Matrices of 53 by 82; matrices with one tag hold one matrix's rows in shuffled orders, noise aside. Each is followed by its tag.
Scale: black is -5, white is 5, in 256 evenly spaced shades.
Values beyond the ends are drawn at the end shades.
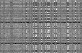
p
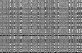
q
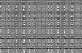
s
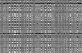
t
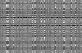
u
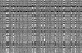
u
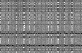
s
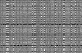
u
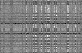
p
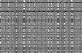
s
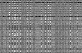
t
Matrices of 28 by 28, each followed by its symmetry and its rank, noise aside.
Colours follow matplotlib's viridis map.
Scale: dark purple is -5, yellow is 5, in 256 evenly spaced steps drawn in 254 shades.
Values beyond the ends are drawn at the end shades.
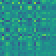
antisymmetric, rank two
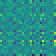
antisymmetric, rank two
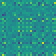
symmetric, rank two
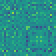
symmetric, rank three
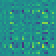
antisymmetric, rank two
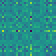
symmetric, rank two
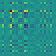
symmetric, rank one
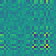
symmetric, rank one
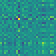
symmetric, rank two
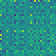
symmetric, rank three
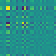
symmetric, rank one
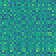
no symmetry, rank three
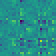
symmetric, rank two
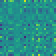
no symmetry, rank three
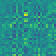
no symmetry, rank three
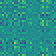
antisymmetric, rank two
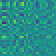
antisymmetric, rank two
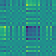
symmetric, rank one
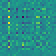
no symmetry, rank two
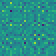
symmetric, rank two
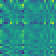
antisymmetric, rank two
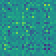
symmetric, rank three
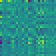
no symmetry, rank two
